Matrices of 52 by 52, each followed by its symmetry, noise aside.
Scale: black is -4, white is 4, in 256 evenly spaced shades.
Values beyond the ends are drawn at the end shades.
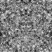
mirrored left to right.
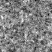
no symmetry.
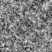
symmetric across the other diagonal.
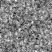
same after a half turn.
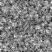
same after a half turn.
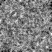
symmetric.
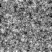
antisymmetric.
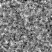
no symmetry.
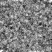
same after a half turn.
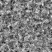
antisymmetric.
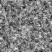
no symmetry.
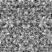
mirrored left to right.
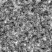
no symmetry.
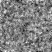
no symmetry.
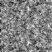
mirrored top to bottom.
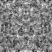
mirrored left to right.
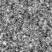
no symmetry.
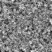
antisymmetric.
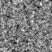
no symmetry.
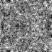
mirrored top to bottom.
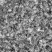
symmetric.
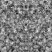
mirrored left to right.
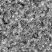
symmetric.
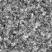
symmetric.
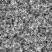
same after a half turn.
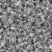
no symmetry.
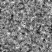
no symmetry.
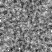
same after a half turn.
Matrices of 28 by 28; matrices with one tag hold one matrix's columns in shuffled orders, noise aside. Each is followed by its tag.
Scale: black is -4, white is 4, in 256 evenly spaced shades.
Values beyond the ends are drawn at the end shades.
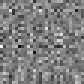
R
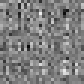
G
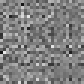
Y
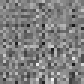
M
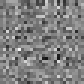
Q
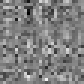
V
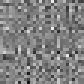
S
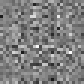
Y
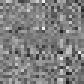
S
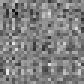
G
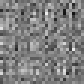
G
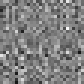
S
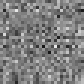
R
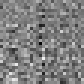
M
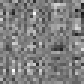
G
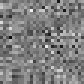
R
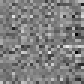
Y
